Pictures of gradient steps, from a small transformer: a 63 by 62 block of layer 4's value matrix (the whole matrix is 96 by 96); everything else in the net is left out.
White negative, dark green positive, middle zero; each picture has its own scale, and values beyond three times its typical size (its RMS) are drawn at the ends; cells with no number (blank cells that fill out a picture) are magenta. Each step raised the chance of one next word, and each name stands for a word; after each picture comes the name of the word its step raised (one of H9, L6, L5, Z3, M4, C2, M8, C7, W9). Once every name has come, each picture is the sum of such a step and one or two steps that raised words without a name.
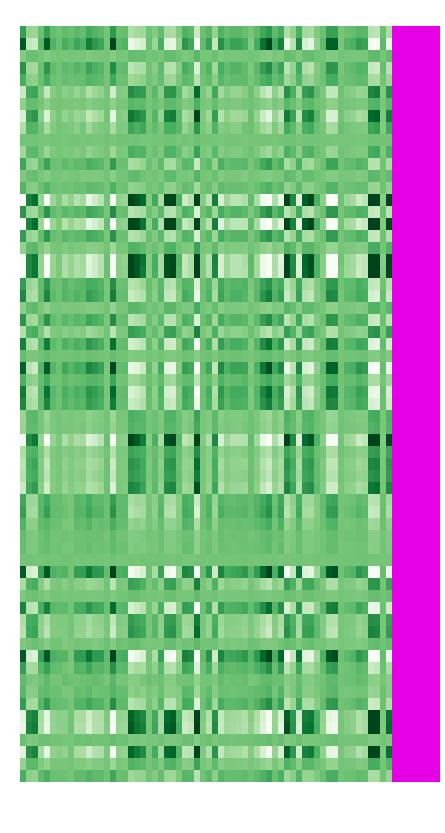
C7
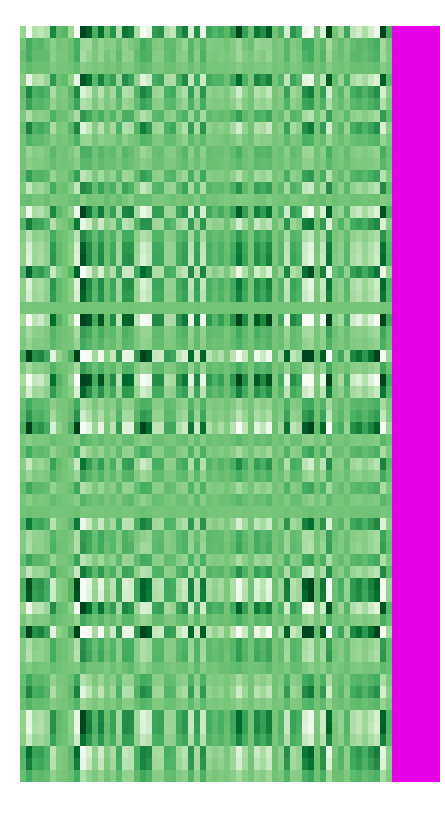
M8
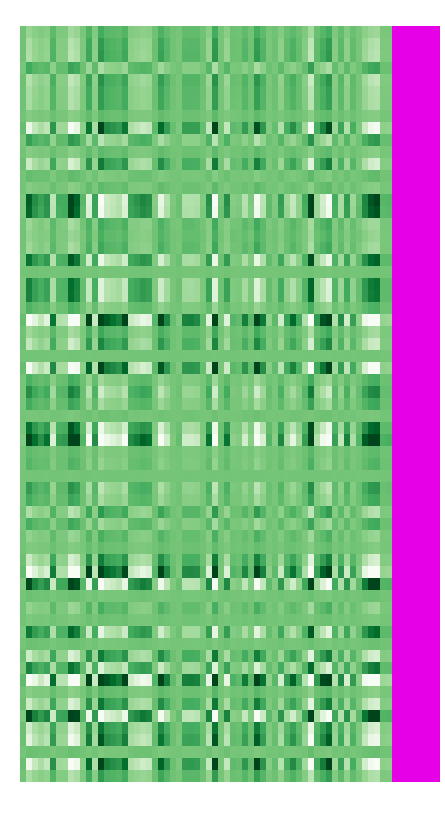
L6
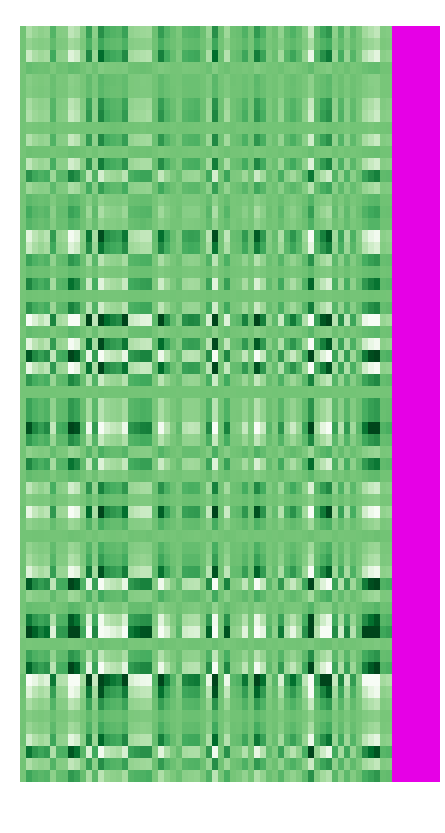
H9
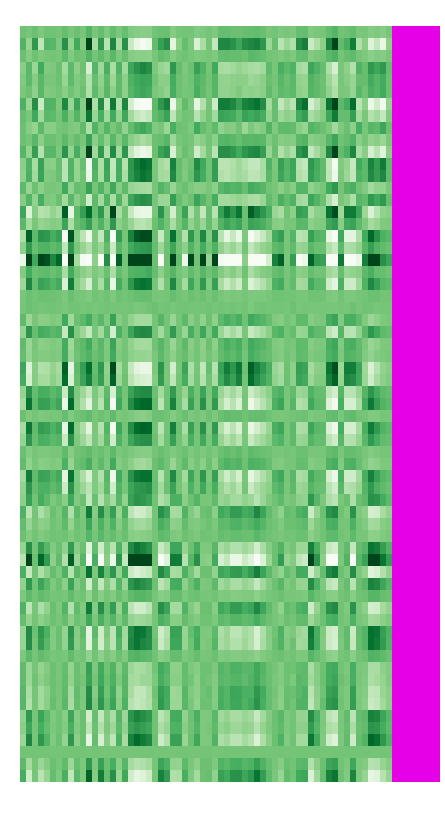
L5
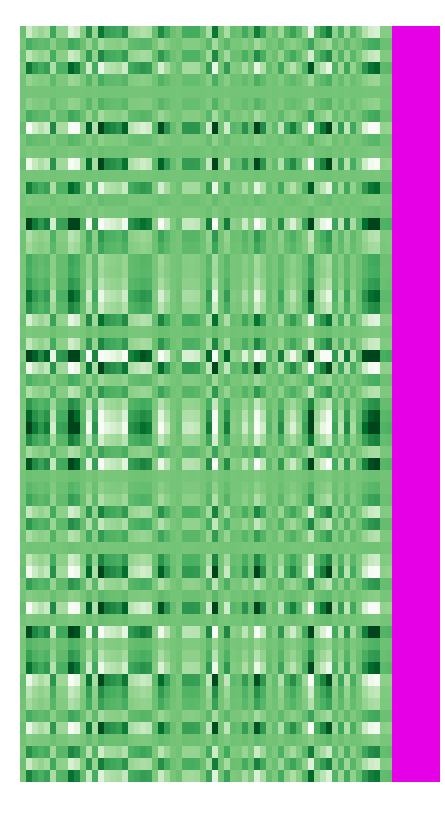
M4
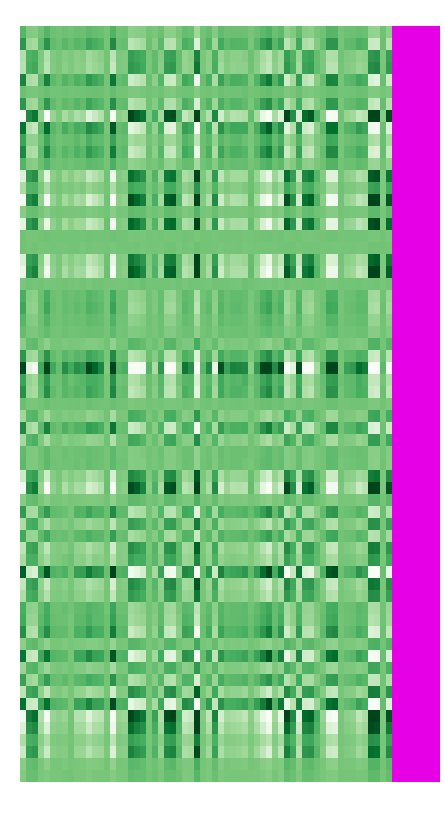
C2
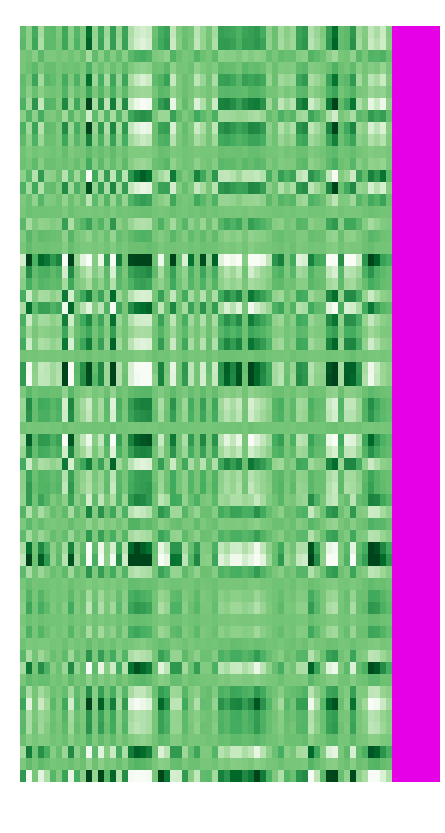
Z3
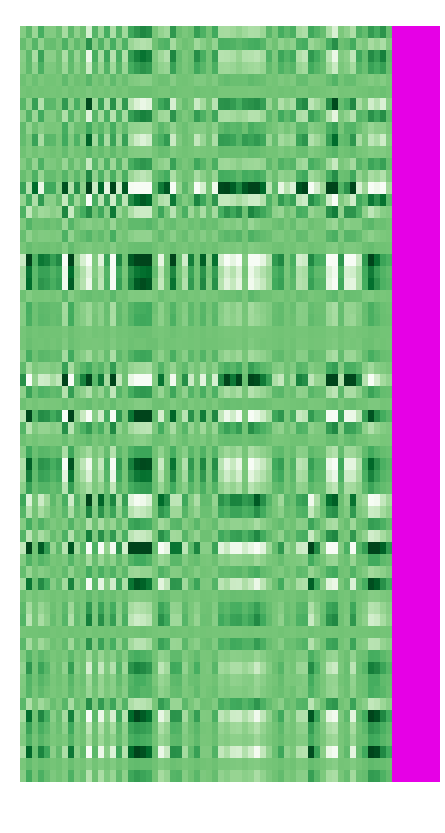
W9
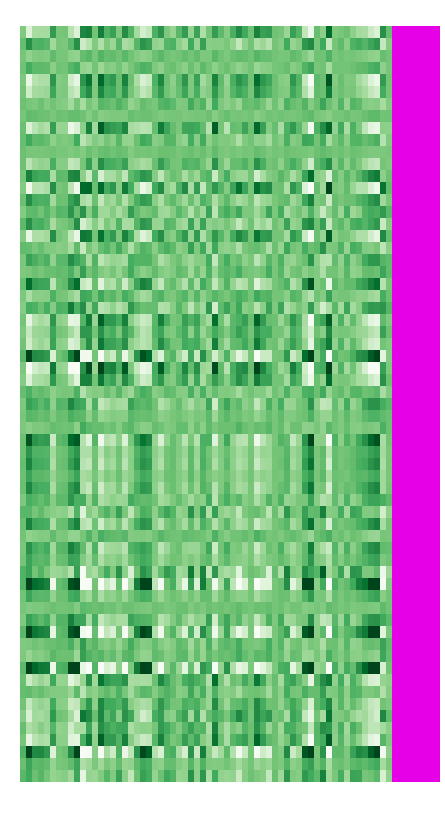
Z3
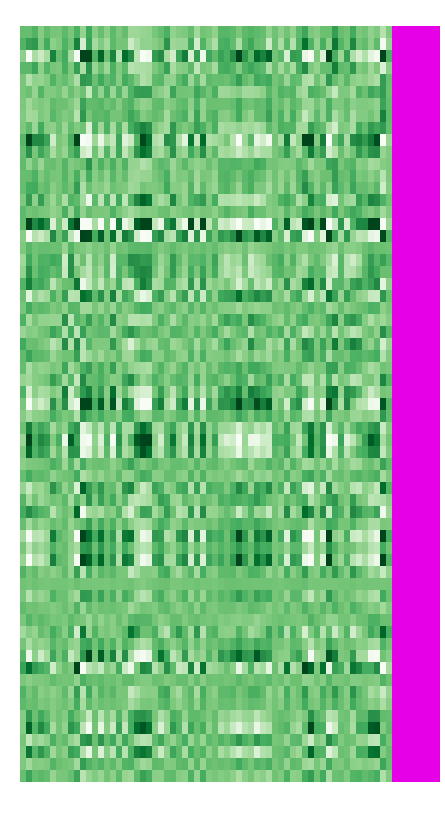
C7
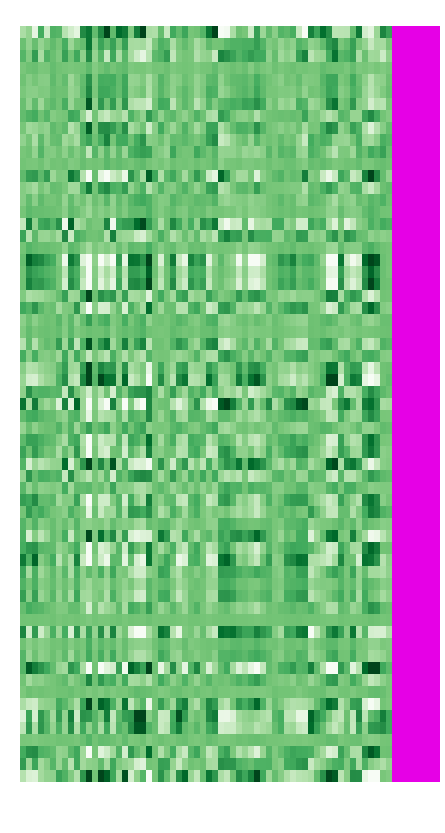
Z3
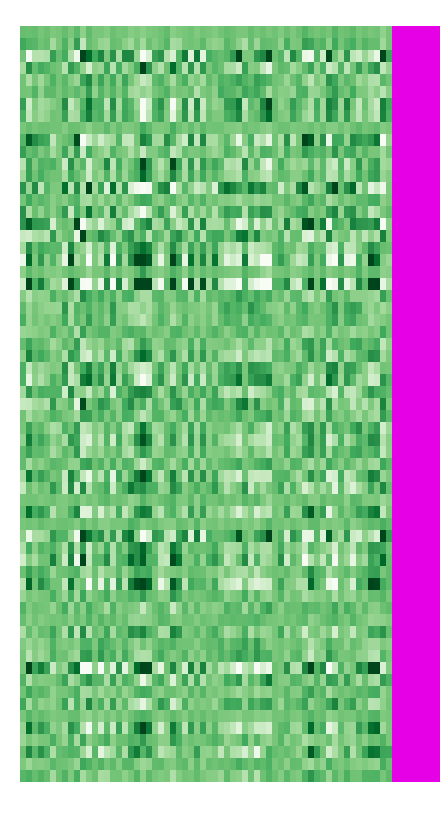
L5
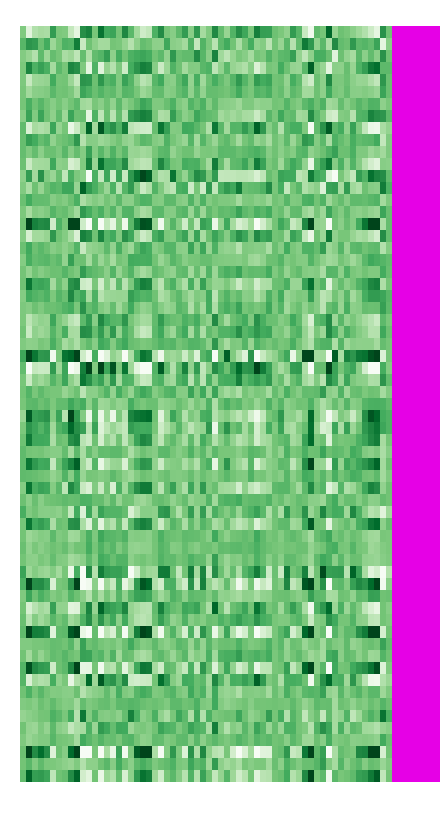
M4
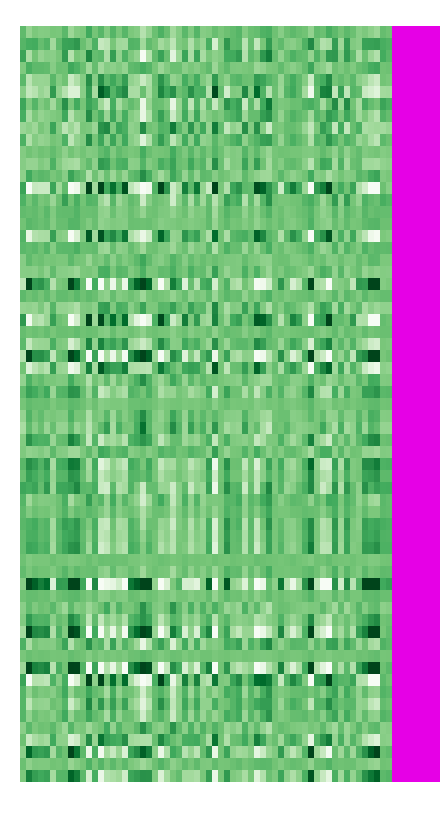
H9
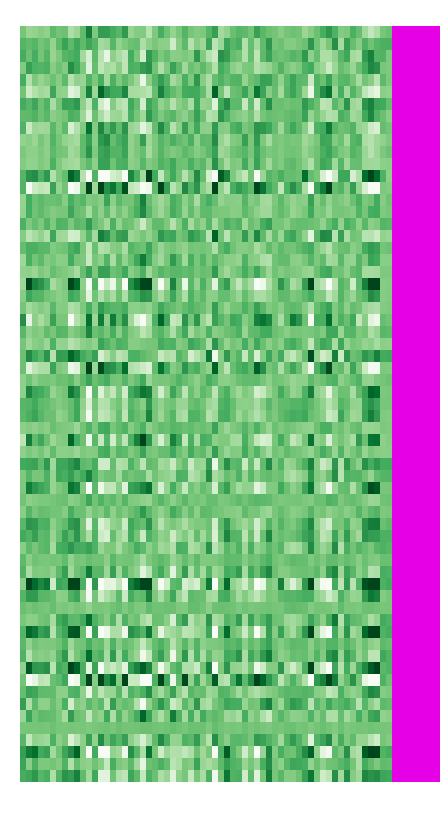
L6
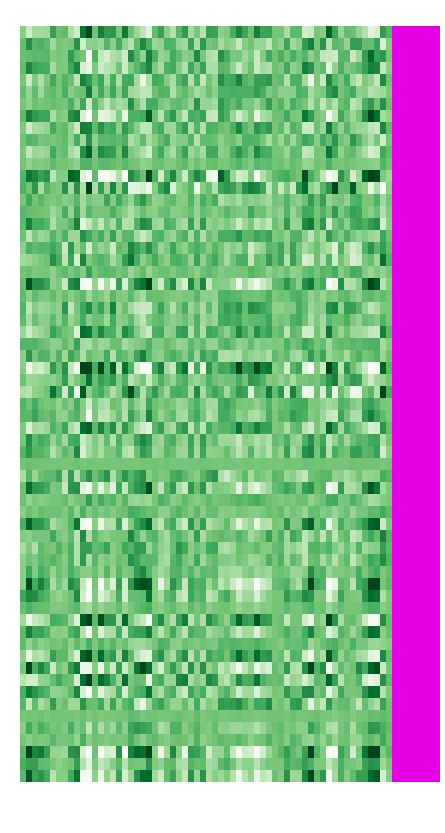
C2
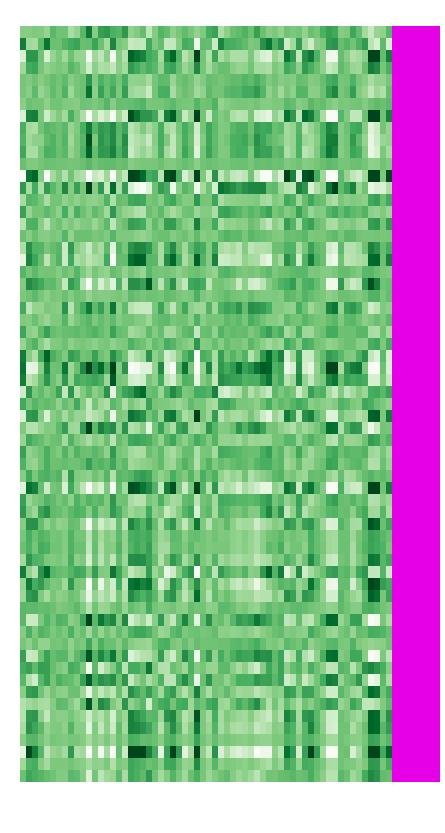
C2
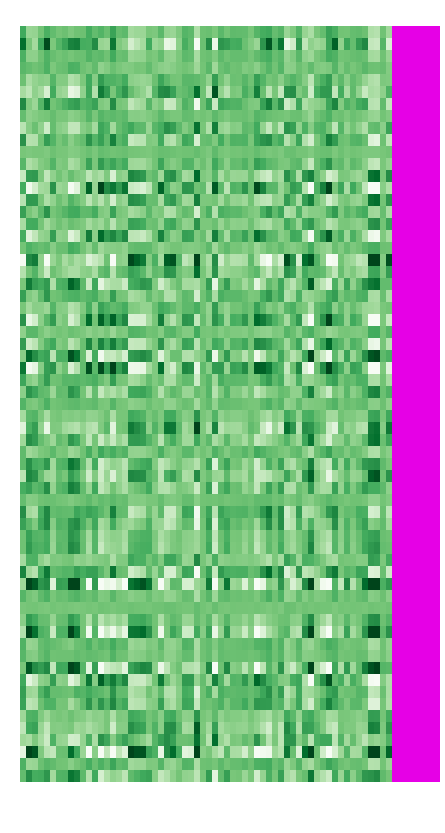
H9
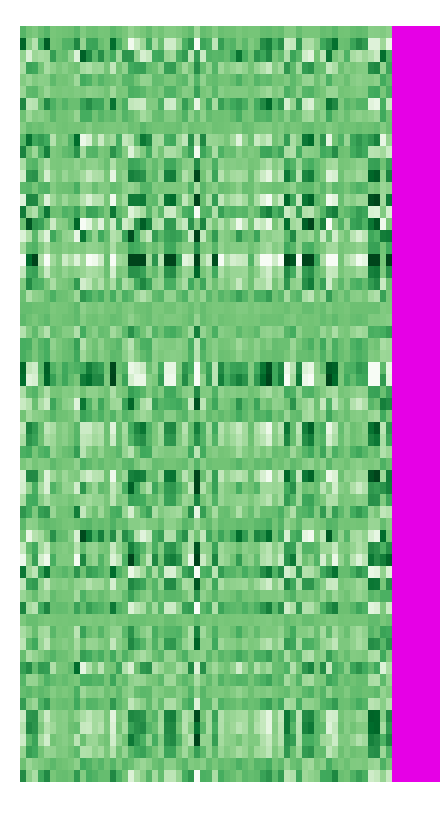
L5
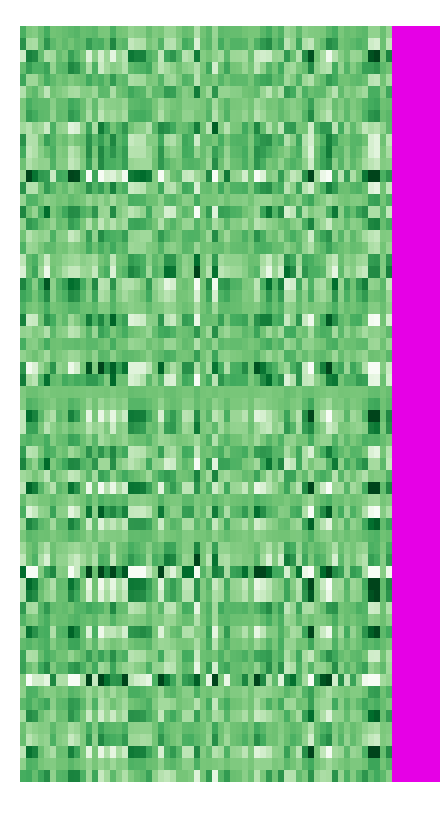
M8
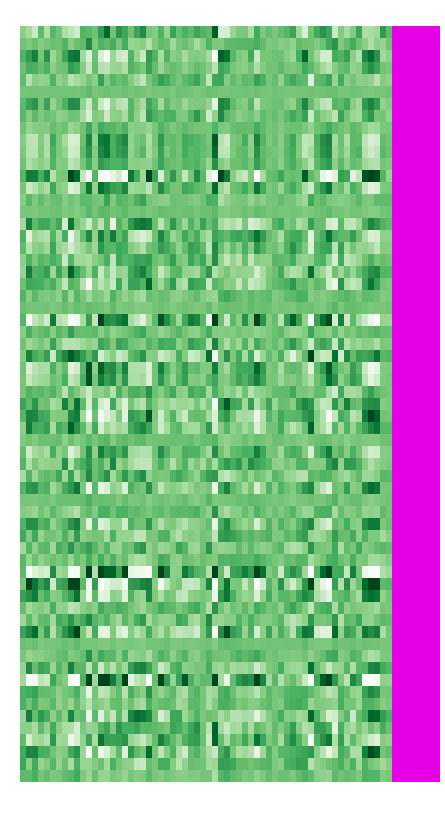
M8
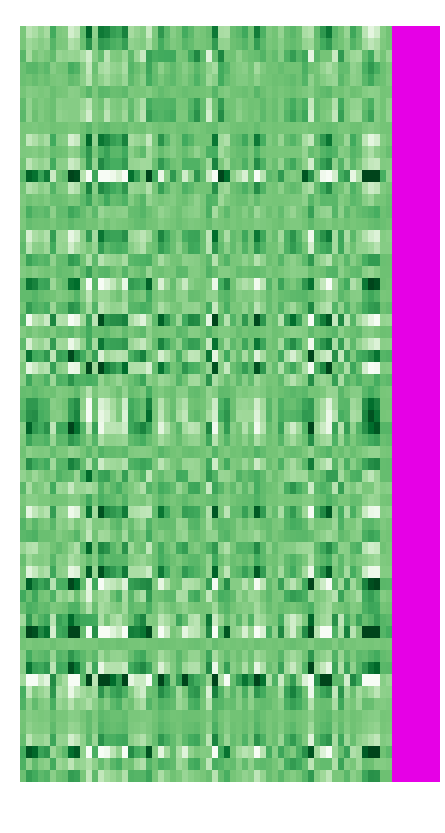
H9
